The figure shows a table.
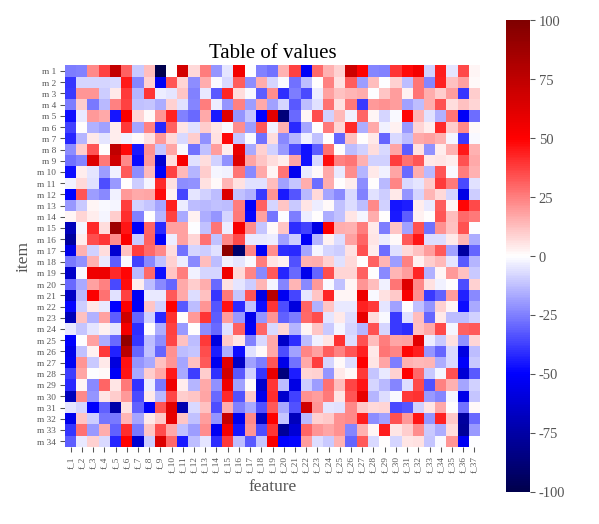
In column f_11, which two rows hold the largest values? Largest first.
m 1, m 9
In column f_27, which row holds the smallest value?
m 4
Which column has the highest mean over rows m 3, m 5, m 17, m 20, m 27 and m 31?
f_15
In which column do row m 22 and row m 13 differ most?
f_36
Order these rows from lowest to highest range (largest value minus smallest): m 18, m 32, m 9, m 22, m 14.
m 18, m 14, m 22, m 9, m 32
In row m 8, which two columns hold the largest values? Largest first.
f_5, f_16
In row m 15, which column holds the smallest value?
f_1
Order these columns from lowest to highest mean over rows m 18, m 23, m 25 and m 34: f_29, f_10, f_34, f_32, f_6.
f_34, f_29, f_32, f_10, f_6
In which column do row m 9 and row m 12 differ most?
f_9
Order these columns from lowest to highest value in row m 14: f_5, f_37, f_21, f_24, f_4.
f_21, f_24, f_4, f_5, f_37
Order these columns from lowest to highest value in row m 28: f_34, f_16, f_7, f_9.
f_16, f_7, f_34, f_9
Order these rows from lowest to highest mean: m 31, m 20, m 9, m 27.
m 31, m 27, m 20, m 9
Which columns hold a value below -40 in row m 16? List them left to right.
f_1, f_9, f_22
